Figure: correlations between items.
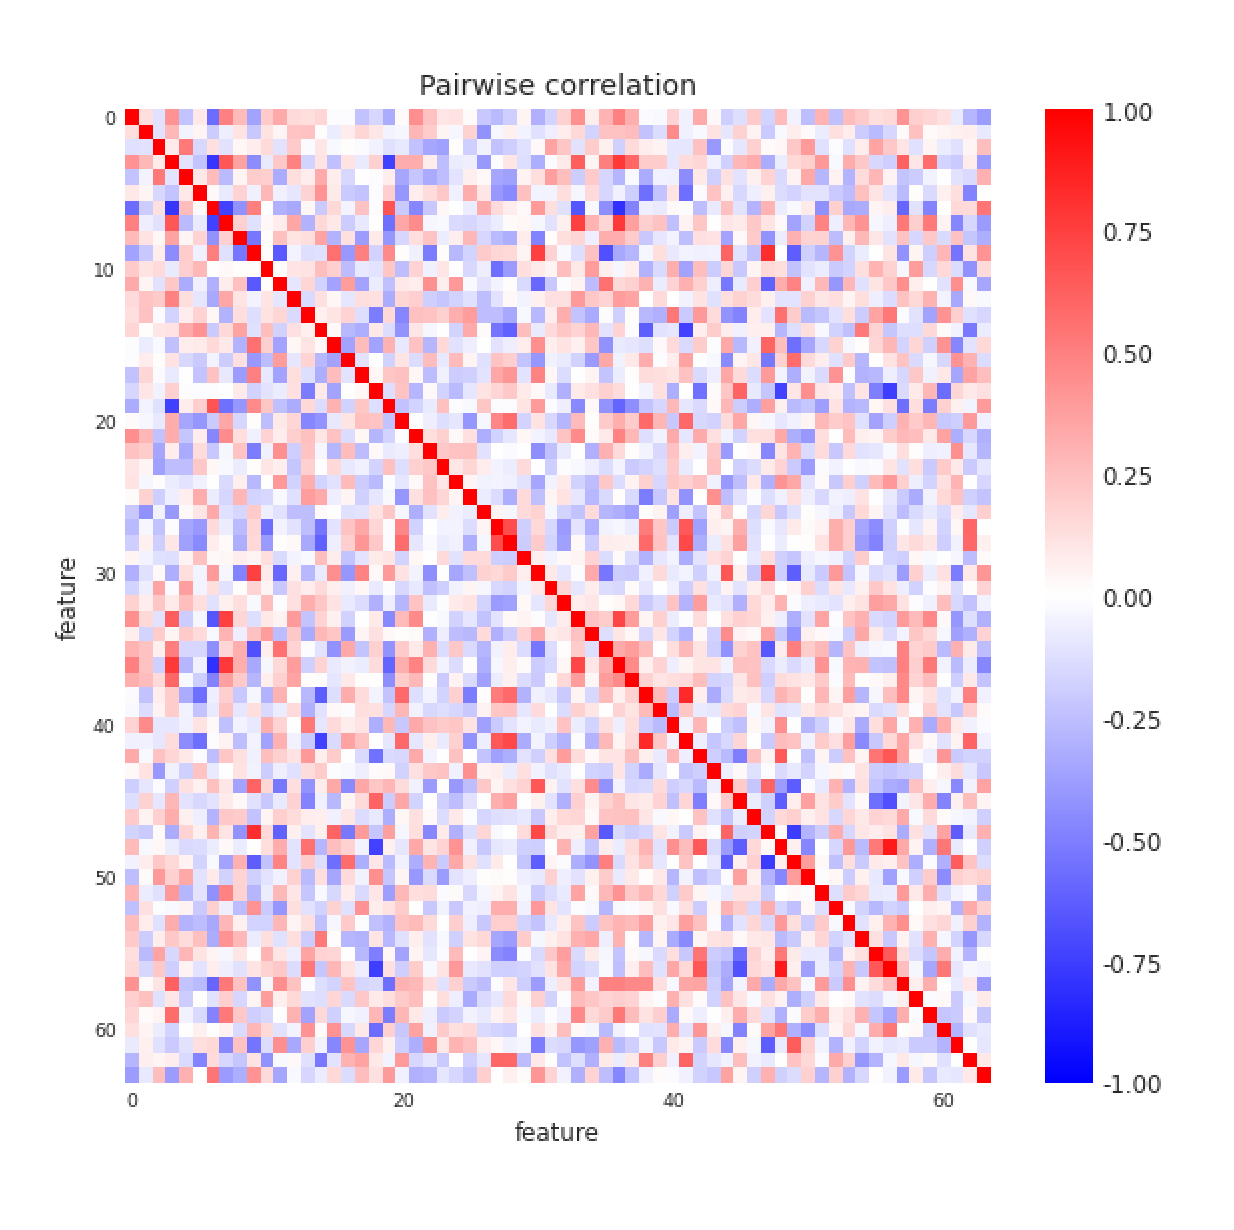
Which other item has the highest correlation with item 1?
40
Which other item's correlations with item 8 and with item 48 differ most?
56
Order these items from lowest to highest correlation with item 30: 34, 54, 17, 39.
54, 39, 34, 17
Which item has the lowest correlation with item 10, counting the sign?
27
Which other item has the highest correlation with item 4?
2
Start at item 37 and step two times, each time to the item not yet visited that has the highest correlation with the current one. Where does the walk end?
36
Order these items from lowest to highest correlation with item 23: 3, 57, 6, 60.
3, 57, 6, 60
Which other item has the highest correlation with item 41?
38
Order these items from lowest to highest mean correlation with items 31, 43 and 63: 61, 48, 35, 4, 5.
35, 48, 61, 5, 4
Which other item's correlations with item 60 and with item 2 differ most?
50
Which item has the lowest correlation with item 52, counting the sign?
11
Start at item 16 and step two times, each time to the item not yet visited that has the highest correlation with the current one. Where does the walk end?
61
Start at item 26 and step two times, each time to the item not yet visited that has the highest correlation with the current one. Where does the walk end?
19
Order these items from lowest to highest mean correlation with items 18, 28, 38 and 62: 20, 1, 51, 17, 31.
31, 1, 51, 17, 20
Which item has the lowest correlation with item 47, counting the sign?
49
